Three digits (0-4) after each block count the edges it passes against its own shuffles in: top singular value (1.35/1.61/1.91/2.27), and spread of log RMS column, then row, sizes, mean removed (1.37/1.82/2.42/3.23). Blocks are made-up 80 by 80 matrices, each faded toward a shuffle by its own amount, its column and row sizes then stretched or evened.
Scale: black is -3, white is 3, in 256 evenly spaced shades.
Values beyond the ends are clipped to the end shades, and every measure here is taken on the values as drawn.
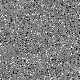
0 0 0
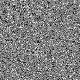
1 0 0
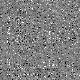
1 2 1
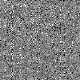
2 3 0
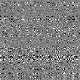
3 2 4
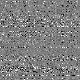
2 1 4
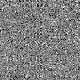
3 0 1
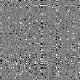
4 3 3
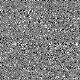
0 1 3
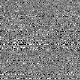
2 1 4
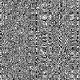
4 3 0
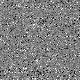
0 0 2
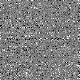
0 2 3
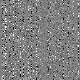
0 4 0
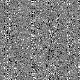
2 3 0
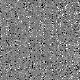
2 3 1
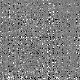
0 3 3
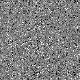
1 2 1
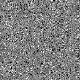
2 2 0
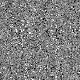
2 1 1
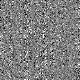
0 3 0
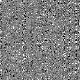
3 3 0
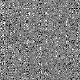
2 3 1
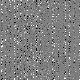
0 4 1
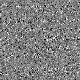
2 0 2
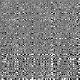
4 3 4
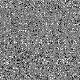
2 1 2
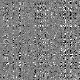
3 4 2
